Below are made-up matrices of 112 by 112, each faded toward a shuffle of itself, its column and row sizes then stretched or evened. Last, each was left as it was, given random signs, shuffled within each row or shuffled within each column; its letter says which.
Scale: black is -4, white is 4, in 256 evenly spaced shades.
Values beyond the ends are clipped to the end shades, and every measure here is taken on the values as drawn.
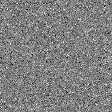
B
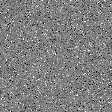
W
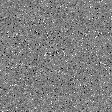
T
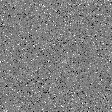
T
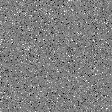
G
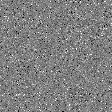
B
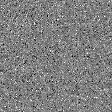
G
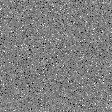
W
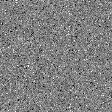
G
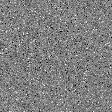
W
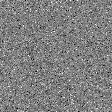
T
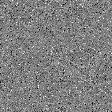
B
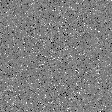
W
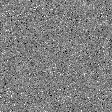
T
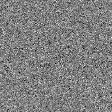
G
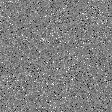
T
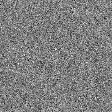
B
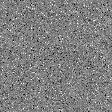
W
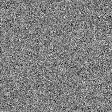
W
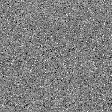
G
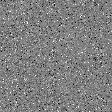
W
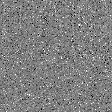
G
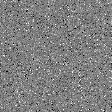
G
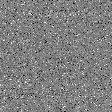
T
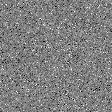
T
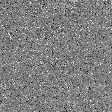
T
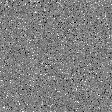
T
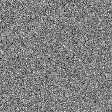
W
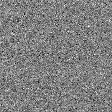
T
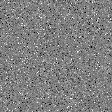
B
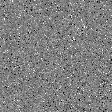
W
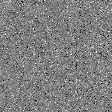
B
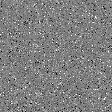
G
